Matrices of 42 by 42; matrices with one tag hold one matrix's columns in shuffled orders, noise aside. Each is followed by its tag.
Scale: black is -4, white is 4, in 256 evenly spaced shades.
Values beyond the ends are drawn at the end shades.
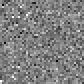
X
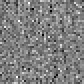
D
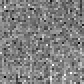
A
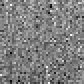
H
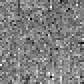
A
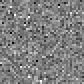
X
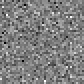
X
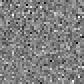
X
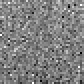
H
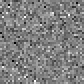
X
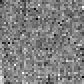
A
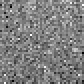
H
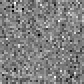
D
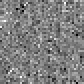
D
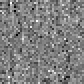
D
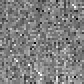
A
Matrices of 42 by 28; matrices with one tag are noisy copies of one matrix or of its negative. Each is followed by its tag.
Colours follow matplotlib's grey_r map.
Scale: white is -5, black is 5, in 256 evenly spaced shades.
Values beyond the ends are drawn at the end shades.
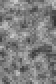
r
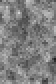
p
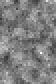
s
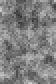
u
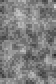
u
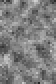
s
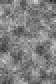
s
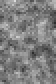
r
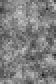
u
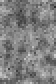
u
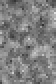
r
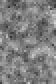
r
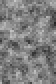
r
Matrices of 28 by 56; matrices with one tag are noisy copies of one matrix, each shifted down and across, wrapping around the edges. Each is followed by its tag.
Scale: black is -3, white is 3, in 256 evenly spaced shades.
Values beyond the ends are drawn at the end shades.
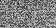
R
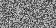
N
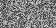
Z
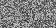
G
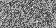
Z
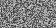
N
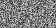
N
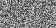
N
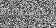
G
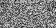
G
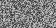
Z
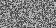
N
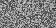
Z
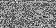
R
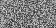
N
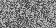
Z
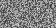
N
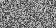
N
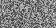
Z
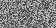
Z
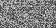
R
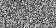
G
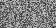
N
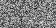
G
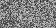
G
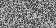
Z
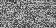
R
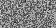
N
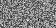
N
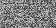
R
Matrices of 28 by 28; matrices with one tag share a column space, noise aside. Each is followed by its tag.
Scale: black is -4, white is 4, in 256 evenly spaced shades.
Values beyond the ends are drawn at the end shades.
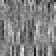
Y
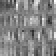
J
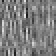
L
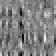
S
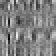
J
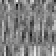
Y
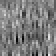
S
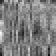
Y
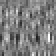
S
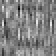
L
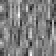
L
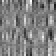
J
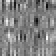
J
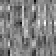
L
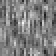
L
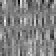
J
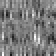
S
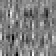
S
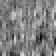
S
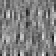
S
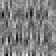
S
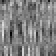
Y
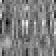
L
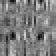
J
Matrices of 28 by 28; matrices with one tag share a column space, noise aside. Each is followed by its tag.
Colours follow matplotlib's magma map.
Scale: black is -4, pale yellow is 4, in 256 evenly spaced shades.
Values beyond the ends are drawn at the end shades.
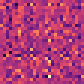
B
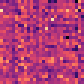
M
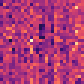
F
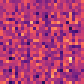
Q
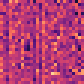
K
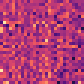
Q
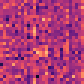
B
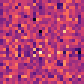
B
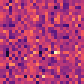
B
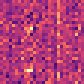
Q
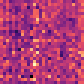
B
